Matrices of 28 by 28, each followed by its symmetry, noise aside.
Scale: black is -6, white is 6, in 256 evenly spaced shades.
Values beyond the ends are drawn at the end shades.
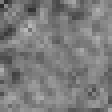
symmetric.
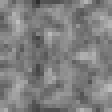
mirrored top to bottom.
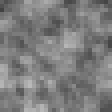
symmetric across the other diagonal.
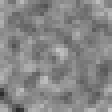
symmetric across the other diagonal.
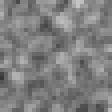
no symmetry.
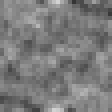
same after a half turn.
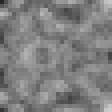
mirrored top to bottom.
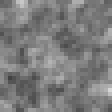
symmetric across the other diagonal.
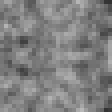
mirrored top to bottom.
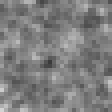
symmetric across the other diagonal.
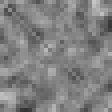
symmetric.
